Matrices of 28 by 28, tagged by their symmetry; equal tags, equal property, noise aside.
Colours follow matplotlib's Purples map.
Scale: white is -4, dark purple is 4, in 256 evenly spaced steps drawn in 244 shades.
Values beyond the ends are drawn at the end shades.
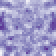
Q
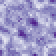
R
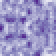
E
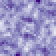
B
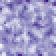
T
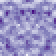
Q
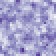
B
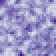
R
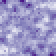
B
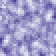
B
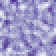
T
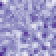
T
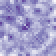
R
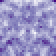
Q
